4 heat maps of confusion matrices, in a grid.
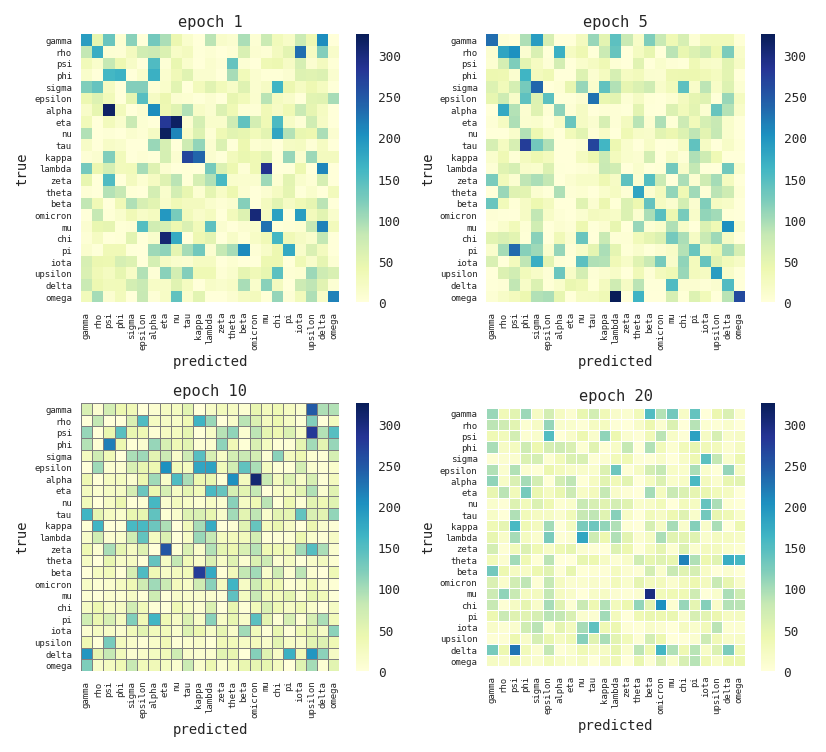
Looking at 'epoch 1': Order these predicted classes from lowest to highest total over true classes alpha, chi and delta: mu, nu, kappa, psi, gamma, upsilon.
kappa, gamma, upsilon, mu, nu, psi
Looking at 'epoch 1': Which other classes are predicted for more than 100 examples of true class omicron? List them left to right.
eta, nu, chi, iota
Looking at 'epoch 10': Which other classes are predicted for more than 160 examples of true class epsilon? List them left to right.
eta, kappa, lambda
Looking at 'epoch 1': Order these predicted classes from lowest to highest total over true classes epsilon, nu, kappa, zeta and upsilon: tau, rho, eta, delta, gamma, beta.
rho, beta, gamma, delta, tau, eta
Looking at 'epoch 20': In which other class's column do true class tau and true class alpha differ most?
pi
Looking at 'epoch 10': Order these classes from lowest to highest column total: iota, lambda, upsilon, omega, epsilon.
iota, omega, epsilon, lambda, upsilon
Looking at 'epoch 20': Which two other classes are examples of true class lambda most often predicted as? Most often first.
nu, epsilon
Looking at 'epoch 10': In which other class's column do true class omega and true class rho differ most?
kappa
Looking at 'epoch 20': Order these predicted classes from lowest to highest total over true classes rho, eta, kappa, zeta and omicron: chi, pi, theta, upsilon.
theta, chi, upsilon, pi
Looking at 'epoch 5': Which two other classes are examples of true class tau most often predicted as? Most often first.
phi, kappa
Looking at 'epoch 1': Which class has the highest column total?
eta
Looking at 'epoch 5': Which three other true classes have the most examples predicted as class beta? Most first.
zeta, gamma, omicron
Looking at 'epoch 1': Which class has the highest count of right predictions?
omicron
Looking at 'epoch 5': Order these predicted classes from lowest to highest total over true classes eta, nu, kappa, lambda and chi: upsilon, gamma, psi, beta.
gamma, beta, psi, upsilon
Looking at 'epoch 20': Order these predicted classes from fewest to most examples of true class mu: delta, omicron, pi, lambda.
lambda, omicron, pi, delta
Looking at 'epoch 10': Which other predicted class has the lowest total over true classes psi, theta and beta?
rho
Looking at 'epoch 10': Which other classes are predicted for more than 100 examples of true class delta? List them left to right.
gamma, omicron, pi, upsilon
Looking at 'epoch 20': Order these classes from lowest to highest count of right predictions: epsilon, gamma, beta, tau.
epsilon, beta, tau, gamma
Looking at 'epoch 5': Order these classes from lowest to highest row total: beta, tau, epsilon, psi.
psi, beta, epsilon, tau
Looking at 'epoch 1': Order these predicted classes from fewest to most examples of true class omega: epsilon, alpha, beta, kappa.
alpha, beta, kappa, epsilon
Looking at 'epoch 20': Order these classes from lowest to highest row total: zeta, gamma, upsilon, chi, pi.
zeta, upsilon, pi, gamma, chi
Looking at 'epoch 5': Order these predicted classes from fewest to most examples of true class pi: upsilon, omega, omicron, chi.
omicron, upsilon, omega, chi
